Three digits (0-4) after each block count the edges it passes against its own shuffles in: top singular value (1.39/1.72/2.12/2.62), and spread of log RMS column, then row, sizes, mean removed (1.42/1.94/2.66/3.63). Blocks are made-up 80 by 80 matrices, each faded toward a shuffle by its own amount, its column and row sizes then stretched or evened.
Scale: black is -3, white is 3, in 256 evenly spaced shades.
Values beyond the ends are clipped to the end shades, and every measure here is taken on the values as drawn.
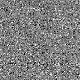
1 0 2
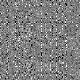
3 3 1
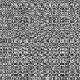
4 2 3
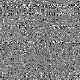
1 1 3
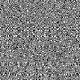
3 0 2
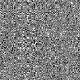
3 2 1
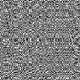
4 1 2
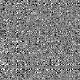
2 2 3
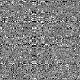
3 1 3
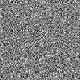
3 0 1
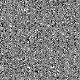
0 3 1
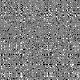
3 2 2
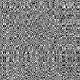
4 2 2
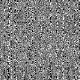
2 3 0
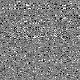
2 1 3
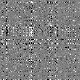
3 3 3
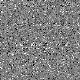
1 1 2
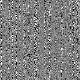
0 4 0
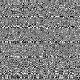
4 0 3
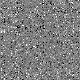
0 2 1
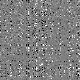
2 3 2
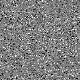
1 0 1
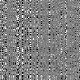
4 4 1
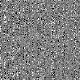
1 3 1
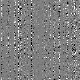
1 4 1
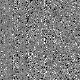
0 3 1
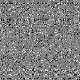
3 0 2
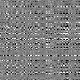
4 3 4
